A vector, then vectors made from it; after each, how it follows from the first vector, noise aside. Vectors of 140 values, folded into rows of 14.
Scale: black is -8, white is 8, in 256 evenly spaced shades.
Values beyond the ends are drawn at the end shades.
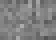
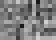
negated, scaled up.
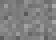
wrapped around, negated, partly zeroed.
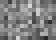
scaled up.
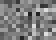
wrapped around, negated, scaled up.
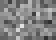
scaled up.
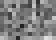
negated, scaled up.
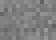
wrapped around, shrunk.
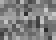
wrapped around, negated, scaled up.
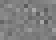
wrapped around, negated, partly zeroed.
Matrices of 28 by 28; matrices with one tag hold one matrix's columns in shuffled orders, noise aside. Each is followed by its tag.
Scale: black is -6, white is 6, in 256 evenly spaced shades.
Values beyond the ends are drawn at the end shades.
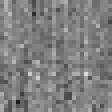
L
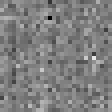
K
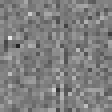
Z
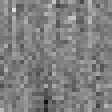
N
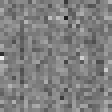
K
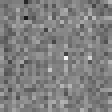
K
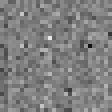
Z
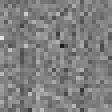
Z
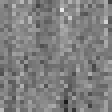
N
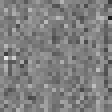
K
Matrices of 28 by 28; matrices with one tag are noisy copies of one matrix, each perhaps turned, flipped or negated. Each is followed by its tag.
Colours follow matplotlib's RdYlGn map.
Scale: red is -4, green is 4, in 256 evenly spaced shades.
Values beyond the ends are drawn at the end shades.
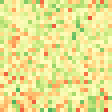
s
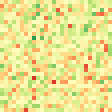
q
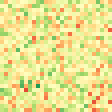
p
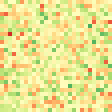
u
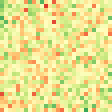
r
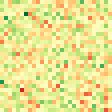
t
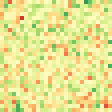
s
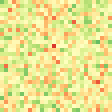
t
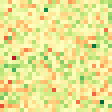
t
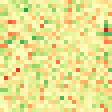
u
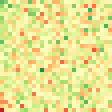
r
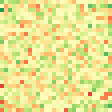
s
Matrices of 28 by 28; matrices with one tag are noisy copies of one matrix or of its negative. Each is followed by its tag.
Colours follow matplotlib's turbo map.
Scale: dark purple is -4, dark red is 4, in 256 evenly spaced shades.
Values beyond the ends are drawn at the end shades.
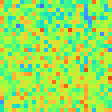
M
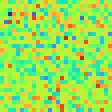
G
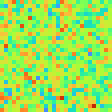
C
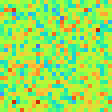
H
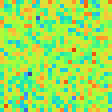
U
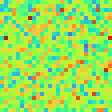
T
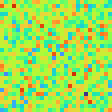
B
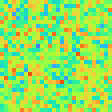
H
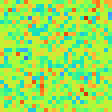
T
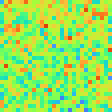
M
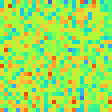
U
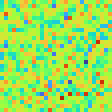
B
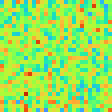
U
